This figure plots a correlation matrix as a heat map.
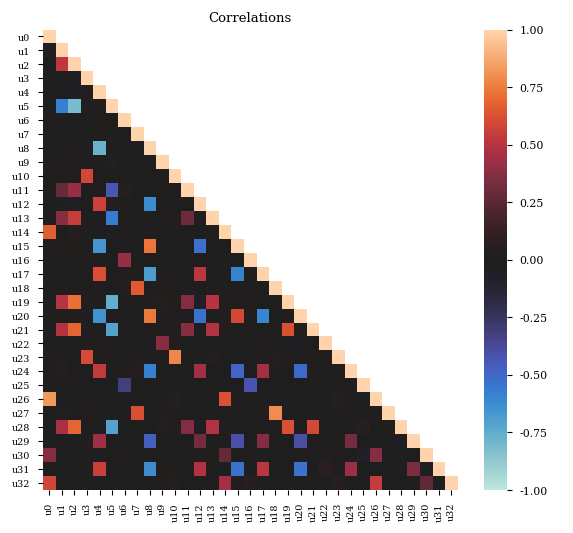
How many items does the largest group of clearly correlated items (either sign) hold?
9
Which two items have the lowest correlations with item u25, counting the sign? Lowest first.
u16, u6
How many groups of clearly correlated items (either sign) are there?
7
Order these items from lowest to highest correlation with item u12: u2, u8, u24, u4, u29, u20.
u8, u20, u2, u29, u24, u4
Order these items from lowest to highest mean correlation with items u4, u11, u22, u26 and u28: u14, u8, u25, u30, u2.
u8, u25, u30, u14, u2
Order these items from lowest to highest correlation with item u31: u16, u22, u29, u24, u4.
u16, u22, u29, u24, u4
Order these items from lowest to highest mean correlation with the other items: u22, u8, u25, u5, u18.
u5, u8, u25, u22, u18
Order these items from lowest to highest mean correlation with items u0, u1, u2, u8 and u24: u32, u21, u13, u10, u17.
u17, u10, u32, u13, u21
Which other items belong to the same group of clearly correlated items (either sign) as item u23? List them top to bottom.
u3, u10
